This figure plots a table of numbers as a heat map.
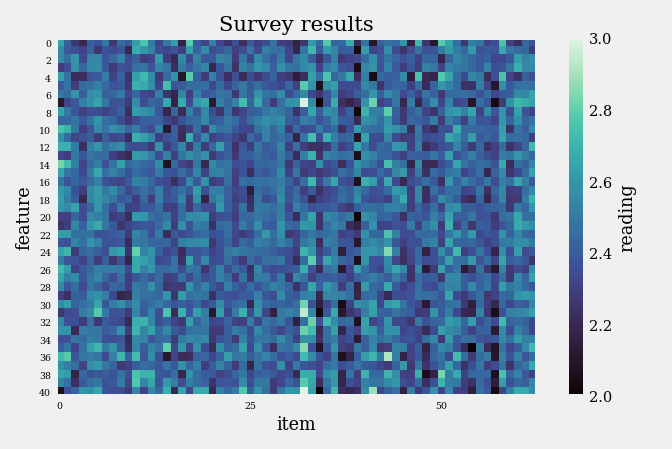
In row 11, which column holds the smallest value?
39
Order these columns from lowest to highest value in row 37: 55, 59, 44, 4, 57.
59, 57, 44, 55, 4
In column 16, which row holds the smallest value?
4
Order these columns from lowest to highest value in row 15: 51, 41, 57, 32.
32, 41, 57, 51
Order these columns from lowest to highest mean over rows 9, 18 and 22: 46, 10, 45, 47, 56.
56, 46, 10, 45, 47
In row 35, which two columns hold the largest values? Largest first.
32, 14
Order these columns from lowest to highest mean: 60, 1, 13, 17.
13, 17, 1, 60
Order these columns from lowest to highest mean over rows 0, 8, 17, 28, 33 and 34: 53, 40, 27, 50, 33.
53, 27, 50, 40, 33
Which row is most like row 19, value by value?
27
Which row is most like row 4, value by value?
0
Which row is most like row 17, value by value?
15
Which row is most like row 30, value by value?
26
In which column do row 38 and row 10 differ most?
50
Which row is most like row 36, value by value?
24
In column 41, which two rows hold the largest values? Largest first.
40, 7
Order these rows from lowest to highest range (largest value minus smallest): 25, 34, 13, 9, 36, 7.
9, 34, 13, 25, 36, 7
